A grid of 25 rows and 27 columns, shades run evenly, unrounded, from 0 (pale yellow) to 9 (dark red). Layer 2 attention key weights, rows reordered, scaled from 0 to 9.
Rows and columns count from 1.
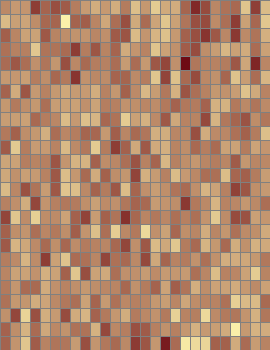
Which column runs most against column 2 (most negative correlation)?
13
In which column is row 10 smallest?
27
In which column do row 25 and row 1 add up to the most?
4
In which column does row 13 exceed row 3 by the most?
14
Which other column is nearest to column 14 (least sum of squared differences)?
11
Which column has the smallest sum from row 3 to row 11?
16
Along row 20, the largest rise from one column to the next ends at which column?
9
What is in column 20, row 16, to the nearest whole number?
5
